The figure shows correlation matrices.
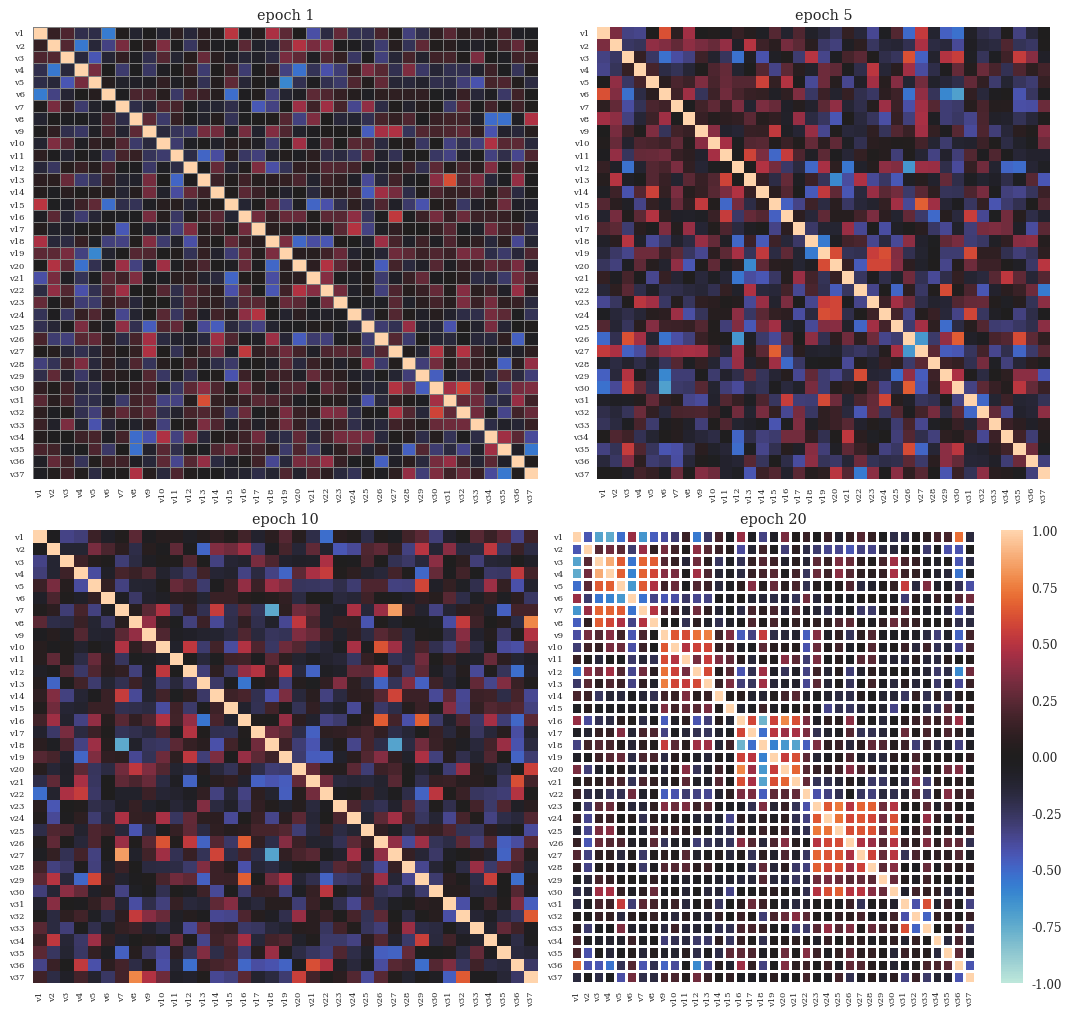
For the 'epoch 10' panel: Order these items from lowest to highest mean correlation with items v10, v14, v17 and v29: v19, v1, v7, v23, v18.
v23, v18, v1, v7, v19
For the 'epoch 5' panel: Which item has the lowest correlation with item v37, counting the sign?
v22
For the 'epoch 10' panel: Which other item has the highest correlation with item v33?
v28
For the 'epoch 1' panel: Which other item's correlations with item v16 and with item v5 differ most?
v19
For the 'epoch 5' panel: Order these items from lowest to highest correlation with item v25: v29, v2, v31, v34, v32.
v29, v34, v2, v31, v32
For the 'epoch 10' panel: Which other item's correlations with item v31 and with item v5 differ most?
v36
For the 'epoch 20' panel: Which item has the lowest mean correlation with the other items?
v6
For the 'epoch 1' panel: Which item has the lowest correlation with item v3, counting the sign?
v5
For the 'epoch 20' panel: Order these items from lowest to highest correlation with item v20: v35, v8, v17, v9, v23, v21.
v9, v8, v23, v35, v17, v21
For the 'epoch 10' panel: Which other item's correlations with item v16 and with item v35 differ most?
v26
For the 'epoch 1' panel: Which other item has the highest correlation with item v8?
v37
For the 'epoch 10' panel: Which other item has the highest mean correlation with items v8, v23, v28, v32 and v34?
v37
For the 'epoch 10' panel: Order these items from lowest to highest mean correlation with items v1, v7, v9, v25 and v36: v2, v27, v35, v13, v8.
v35, v13, v8, v2, v27
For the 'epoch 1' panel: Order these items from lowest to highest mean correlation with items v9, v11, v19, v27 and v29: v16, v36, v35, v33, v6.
v36, v35, v6, v33, v16
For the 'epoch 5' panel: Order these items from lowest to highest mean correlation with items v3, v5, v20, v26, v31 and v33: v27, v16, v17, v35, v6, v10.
v27, v6, v17, v10, v35, v16
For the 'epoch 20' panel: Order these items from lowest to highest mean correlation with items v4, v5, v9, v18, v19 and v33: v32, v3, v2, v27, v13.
v32, v27, v2, v13, v3
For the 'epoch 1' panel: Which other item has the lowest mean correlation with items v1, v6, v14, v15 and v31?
v25
